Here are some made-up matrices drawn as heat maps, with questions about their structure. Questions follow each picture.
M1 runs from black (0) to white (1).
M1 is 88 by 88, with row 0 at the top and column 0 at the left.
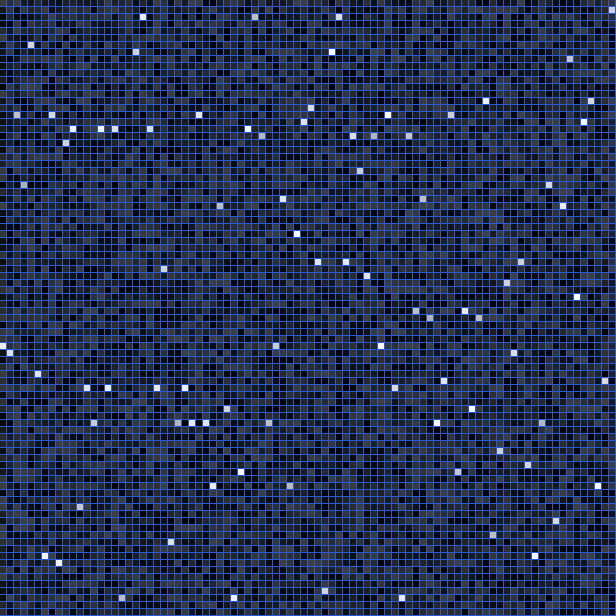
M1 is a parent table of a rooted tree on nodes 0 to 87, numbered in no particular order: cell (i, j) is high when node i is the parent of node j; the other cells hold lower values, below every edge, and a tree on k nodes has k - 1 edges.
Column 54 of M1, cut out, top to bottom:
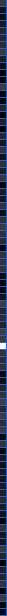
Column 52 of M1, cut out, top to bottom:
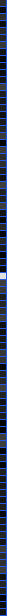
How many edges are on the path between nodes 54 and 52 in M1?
3
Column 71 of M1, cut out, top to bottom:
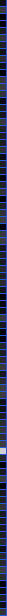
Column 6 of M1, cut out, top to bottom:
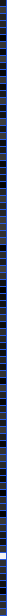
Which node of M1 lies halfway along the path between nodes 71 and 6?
19
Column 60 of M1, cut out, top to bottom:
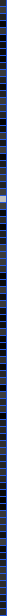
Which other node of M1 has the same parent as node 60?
40
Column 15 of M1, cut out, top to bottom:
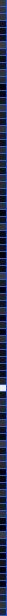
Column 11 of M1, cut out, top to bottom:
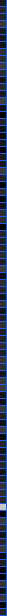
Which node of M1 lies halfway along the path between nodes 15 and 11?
28
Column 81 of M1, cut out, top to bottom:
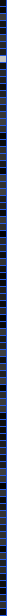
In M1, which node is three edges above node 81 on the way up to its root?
29
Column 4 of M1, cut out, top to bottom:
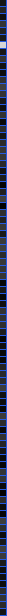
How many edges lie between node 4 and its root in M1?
8
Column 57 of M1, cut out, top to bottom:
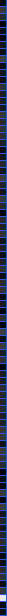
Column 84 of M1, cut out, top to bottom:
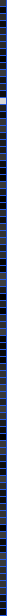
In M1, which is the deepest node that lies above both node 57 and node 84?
14
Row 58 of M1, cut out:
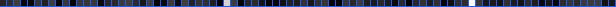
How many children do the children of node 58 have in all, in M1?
2
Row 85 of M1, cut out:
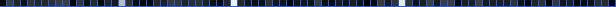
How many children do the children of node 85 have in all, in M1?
3
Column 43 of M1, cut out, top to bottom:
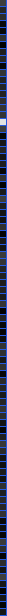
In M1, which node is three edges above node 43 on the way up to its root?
69
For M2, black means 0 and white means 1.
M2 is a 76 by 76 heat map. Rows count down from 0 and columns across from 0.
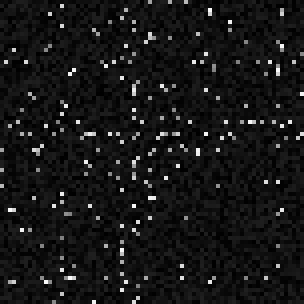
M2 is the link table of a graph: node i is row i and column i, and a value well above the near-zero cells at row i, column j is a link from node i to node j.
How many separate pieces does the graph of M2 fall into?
6
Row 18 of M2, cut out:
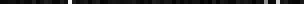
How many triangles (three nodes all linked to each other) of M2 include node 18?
2
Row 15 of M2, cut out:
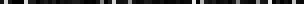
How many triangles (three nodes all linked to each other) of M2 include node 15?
0
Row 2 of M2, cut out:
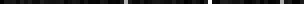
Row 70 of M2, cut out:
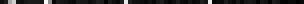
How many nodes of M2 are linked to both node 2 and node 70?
2
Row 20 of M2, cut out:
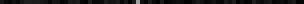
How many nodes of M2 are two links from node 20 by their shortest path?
6
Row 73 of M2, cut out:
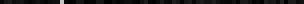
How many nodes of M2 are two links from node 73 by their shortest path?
10
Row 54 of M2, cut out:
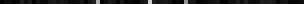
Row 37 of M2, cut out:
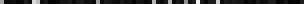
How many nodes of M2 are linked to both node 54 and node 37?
2
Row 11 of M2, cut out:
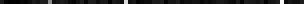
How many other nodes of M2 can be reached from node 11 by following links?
6
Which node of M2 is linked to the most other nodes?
node 33
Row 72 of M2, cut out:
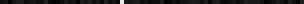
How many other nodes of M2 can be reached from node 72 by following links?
12
